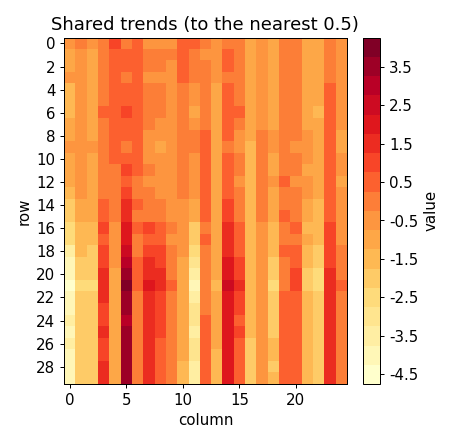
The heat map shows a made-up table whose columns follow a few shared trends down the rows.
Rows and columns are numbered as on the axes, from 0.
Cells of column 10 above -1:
19
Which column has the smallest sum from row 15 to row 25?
0
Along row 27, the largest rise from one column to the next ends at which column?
5
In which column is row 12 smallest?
16
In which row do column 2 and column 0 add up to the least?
21
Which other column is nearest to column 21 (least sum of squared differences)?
18
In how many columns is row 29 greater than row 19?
6
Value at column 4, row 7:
0.5
